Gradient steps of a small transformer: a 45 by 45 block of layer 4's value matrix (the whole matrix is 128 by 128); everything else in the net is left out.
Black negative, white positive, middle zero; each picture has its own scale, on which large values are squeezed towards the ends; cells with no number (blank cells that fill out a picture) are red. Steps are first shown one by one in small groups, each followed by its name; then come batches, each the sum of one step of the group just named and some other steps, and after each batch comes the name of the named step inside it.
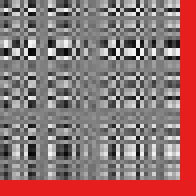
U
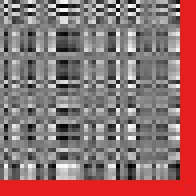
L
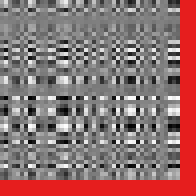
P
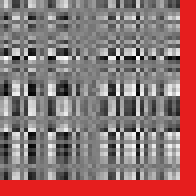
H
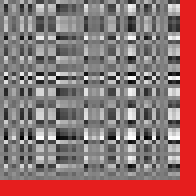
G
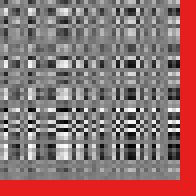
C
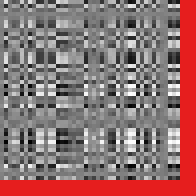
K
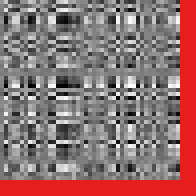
H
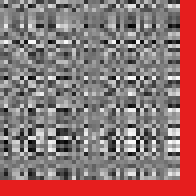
K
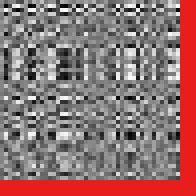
U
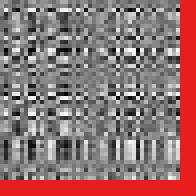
H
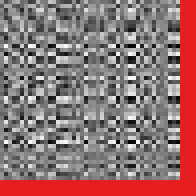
G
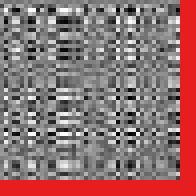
C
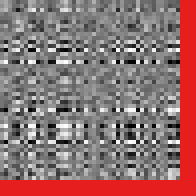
P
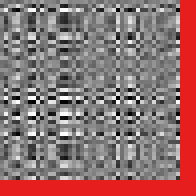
U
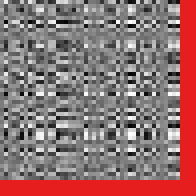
G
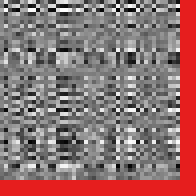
K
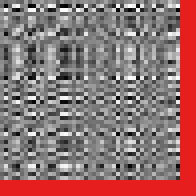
K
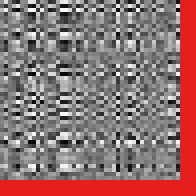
K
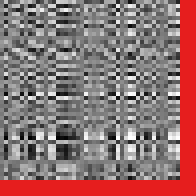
U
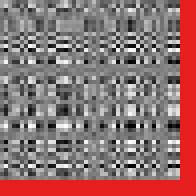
P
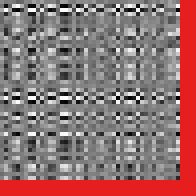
U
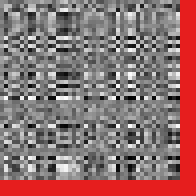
L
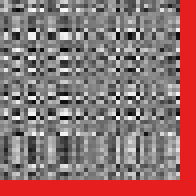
H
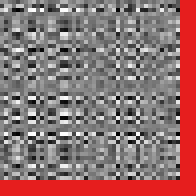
U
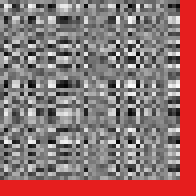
H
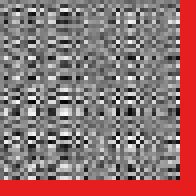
U
